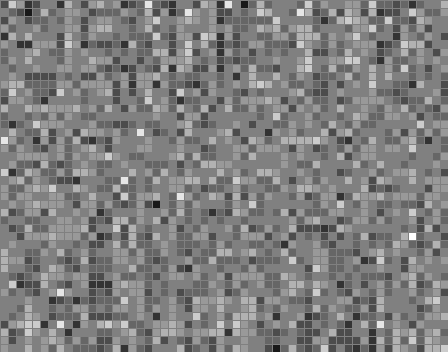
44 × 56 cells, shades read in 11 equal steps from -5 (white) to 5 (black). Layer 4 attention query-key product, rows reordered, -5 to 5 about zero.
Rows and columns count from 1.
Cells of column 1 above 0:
11
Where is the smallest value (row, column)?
30, 52
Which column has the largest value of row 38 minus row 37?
8
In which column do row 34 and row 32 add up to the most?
24
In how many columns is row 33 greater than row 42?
22
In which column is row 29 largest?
41
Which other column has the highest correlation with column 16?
48
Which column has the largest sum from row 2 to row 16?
28
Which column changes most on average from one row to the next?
20
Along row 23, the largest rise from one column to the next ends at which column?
17
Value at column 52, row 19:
-3
